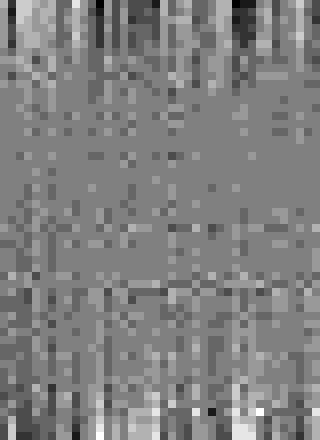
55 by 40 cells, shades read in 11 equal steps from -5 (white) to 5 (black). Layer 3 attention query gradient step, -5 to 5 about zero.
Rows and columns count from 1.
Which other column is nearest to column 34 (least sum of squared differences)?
6
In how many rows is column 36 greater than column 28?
14
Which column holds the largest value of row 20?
22
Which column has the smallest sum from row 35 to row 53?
30
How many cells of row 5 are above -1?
24
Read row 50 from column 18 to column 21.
0 -2 -3 0
